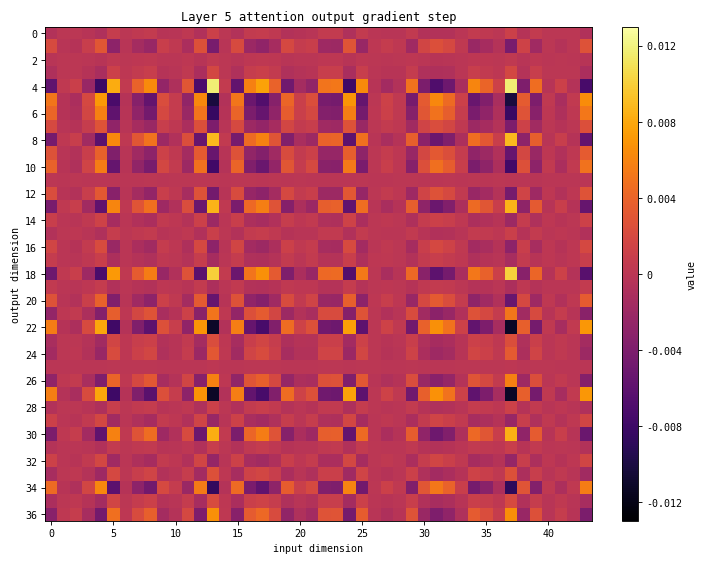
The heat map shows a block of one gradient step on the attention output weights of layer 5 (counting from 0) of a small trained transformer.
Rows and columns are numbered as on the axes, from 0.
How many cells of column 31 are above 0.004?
6
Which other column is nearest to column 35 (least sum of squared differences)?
7
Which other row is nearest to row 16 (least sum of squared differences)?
32
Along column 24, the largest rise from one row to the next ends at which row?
5
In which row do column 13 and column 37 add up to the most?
4
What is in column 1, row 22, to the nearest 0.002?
0
